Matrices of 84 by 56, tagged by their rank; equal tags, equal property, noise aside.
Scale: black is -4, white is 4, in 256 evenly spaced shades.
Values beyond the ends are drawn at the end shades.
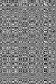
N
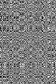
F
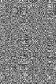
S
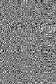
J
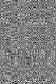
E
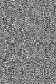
J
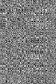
S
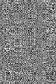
S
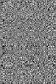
S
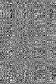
E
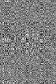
J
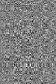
S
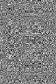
J
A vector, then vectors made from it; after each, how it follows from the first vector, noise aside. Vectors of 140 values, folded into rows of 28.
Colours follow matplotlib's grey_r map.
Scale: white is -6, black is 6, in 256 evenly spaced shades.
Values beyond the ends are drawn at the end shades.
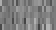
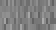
wrapped around, negated, shrunk.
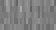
reversed, shrunk.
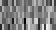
scaled up.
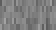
negated, shrunk.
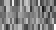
reversed, scaled up.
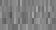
wrapped around, negated, shrunk.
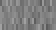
negated, shrunk.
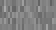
wrapped around, negated, shrunk.
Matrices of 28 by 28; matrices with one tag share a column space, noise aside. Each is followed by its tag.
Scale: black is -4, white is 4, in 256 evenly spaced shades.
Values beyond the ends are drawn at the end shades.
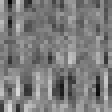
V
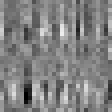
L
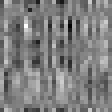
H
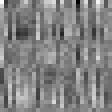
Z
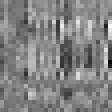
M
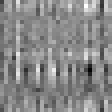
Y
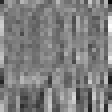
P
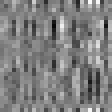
H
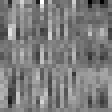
Z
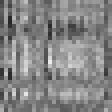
M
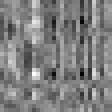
M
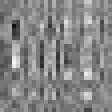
M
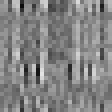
Y
